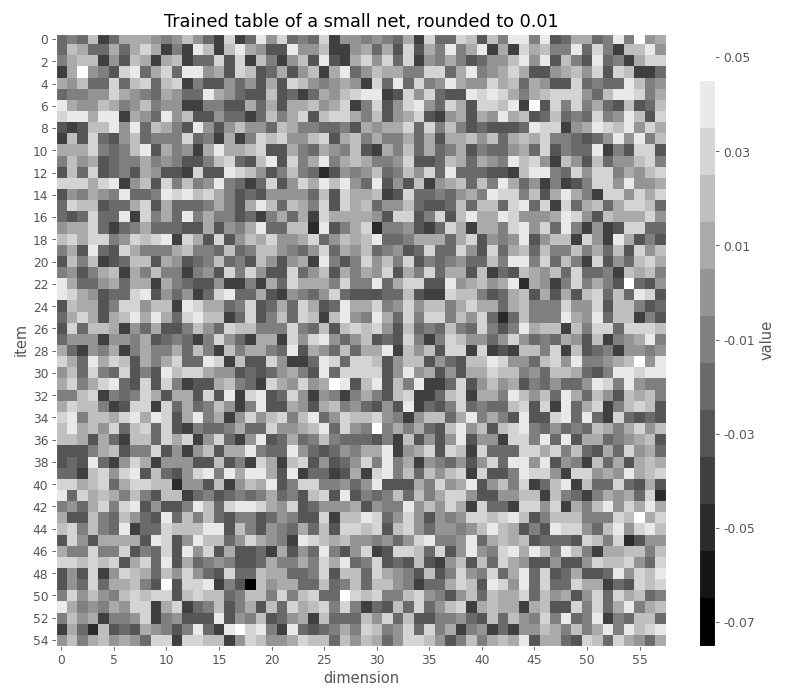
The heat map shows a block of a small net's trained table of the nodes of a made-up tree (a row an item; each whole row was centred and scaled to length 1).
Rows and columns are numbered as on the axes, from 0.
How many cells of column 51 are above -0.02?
41
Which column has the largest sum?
44
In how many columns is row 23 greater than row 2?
22
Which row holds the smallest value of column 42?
25
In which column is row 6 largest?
45
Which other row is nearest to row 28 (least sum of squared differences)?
21
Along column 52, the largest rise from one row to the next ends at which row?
53
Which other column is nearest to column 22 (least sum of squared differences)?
37
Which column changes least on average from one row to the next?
3
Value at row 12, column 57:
0.03
